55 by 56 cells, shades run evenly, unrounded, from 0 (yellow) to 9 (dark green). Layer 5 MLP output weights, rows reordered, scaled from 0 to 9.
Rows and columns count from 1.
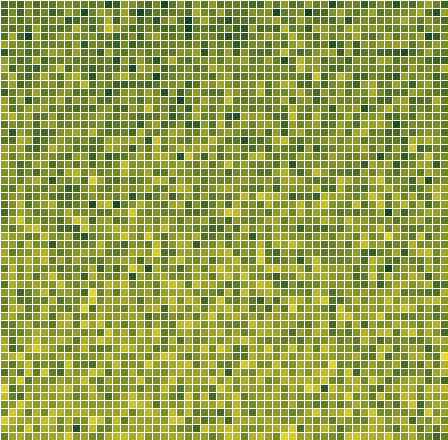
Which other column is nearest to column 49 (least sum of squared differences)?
19
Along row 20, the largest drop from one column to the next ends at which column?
24
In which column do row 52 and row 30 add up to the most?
32
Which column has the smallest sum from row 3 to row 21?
38
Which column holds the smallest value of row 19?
52
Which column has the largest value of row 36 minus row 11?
36
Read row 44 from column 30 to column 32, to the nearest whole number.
6 6 3
